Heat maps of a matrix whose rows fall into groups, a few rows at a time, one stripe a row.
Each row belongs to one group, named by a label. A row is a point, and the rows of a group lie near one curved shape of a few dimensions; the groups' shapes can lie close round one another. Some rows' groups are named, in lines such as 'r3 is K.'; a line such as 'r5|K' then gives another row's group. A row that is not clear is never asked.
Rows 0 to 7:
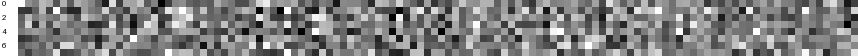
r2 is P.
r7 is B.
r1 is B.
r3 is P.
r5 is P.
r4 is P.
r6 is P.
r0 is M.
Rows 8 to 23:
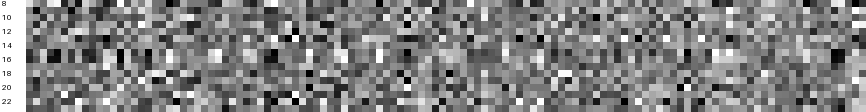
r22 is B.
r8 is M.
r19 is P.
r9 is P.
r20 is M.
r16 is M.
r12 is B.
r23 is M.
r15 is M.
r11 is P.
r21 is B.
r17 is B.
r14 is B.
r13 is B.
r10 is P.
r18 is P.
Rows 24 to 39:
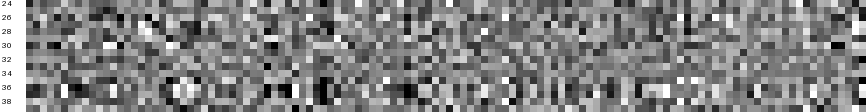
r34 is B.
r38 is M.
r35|M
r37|B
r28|P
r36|B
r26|M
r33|B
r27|P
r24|P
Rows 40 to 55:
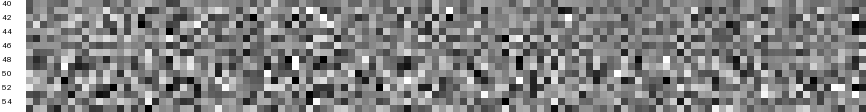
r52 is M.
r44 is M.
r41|P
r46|M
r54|M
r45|M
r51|B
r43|P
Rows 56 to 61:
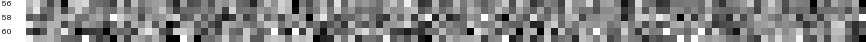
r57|B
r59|M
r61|M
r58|M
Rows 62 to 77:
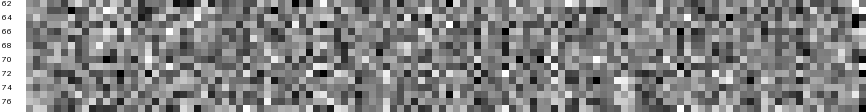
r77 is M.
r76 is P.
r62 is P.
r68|M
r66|M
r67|B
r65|P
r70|B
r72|M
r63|B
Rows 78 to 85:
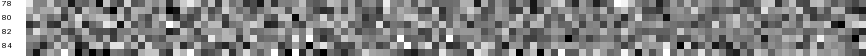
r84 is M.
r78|P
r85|B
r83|P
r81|M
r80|B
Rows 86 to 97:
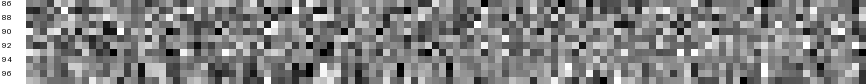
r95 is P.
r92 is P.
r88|M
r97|P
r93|M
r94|B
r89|P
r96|P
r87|B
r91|M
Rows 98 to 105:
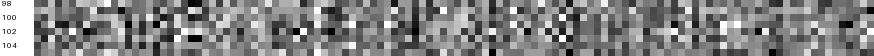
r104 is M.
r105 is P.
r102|B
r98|P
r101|M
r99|M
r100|P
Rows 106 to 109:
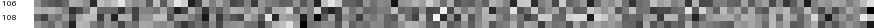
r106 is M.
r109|B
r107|M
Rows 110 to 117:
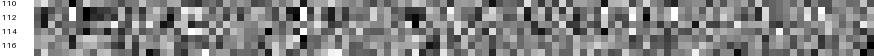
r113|P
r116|B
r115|B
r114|P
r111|B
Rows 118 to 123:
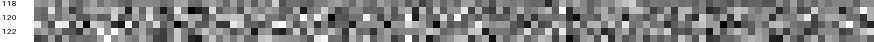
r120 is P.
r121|M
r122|B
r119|P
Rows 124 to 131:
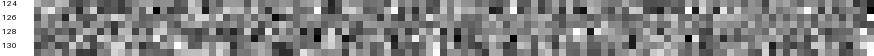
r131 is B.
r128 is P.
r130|M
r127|B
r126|B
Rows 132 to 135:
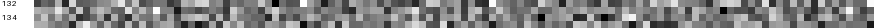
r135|B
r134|P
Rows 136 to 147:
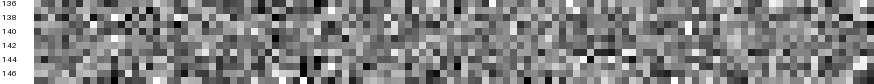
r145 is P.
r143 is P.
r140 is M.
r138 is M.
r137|P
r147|B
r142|B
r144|P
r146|B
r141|B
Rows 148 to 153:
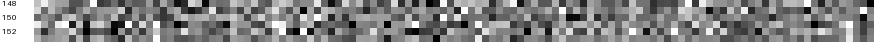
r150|P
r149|P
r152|B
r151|M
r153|M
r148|M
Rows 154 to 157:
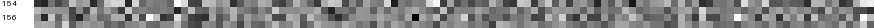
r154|M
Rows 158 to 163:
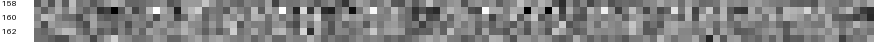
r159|B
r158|B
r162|B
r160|M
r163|B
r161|B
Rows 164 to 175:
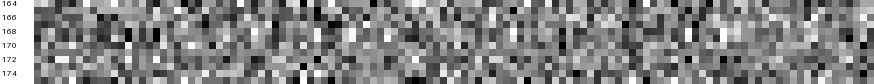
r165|M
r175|B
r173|B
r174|P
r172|M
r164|B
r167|P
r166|P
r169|M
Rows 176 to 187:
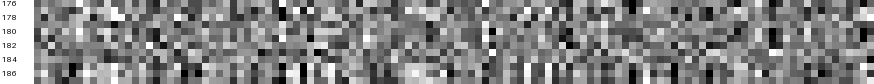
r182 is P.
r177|B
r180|P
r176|P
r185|B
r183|P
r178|M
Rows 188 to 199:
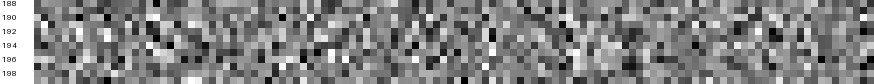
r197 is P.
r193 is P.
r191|P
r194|P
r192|P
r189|B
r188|M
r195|P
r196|B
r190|P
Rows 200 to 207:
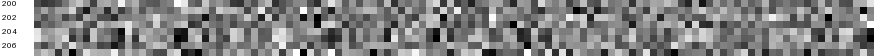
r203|M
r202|P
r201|P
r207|B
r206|B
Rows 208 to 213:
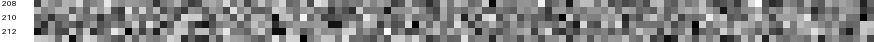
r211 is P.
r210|P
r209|M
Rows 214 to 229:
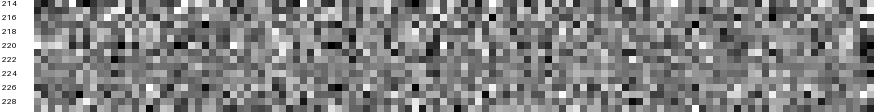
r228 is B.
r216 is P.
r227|P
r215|M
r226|P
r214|B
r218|M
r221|P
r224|B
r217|P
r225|B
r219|M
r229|P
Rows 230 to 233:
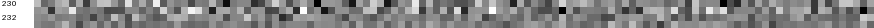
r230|M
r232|B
